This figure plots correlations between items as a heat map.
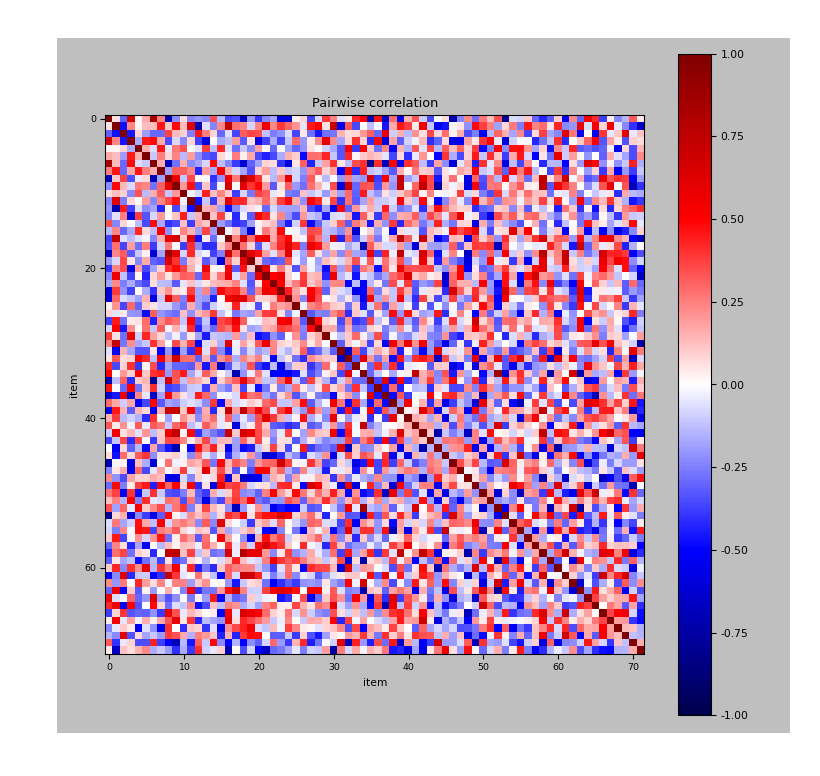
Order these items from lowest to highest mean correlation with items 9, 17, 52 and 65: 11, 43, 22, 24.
22, 43, 24, 11
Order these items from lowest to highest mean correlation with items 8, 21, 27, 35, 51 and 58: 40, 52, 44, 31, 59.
44, 31, 52, 40, 59
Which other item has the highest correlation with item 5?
60
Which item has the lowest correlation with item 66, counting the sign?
48
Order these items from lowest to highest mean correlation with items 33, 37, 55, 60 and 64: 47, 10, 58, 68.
47, 10, 68, 58
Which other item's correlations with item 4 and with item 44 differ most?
32
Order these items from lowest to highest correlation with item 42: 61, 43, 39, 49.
43, 49, 61, 39
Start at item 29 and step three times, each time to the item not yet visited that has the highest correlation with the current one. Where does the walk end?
6
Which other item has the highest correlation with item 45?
55
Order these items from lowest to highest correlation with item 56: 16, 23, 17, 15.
17, 16, 23, 15
